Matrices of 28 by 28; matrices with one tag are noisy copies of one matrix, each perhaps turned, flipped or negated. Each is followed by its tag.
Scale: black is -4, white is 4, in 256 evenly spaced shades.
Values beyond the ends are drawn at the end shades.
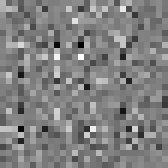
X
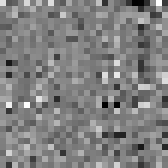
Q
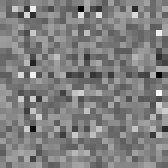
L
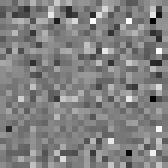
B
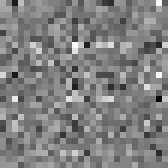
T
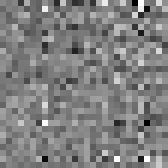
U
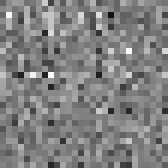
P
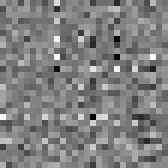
P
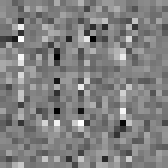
X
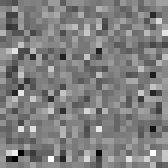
B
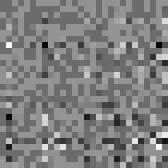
U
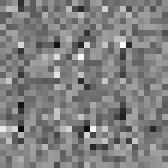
X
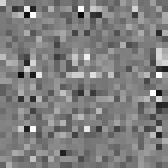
L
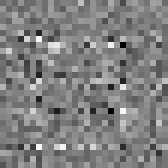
X
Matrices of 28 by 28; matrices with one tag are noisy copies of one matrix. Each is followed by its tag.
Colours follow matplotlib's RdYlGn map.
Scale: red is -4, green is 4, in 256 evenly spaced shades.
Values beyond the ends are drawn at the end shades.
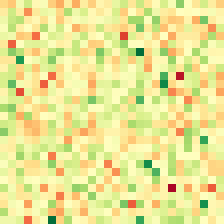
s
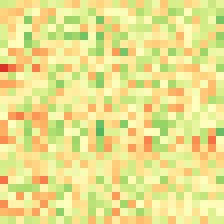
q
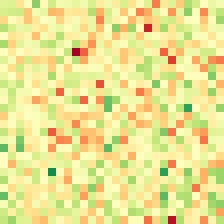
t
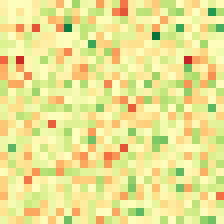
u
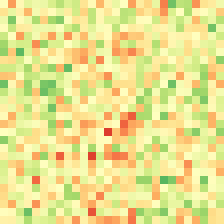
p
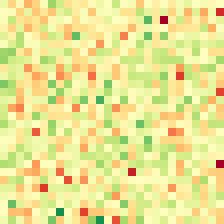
s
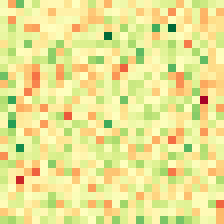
s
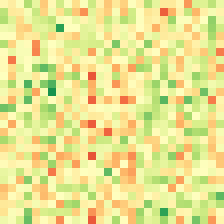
p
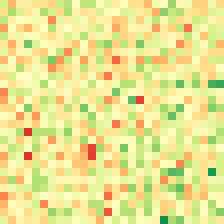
u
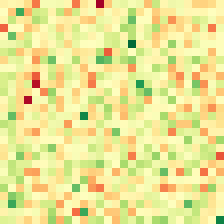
s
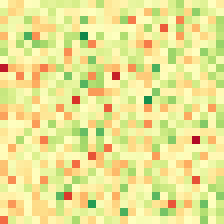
q
